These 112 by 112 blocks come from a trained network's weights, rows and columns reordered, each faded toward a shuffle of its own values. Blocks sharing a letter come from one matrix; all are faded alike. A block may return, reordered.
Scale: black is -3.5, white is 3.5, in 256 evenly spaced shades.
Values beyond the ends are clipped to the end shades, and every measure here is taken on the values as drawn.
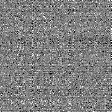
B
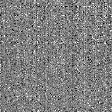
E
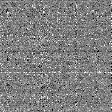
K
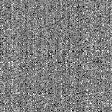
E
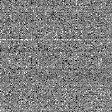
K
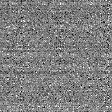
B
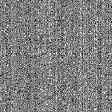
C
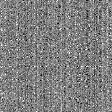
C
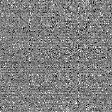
B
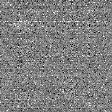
K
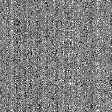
C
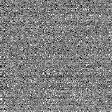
B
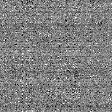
B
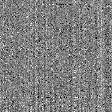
C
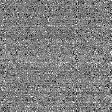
B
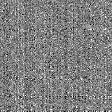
C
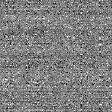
B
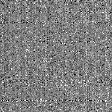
E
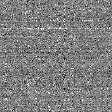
K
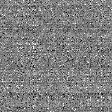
B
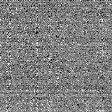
B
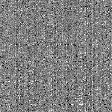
C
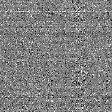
K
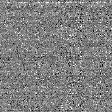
K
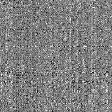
E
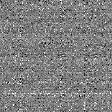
K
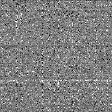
K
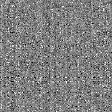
E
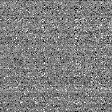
B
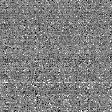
K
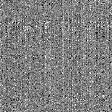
C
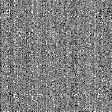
C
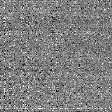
K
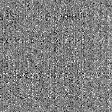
E
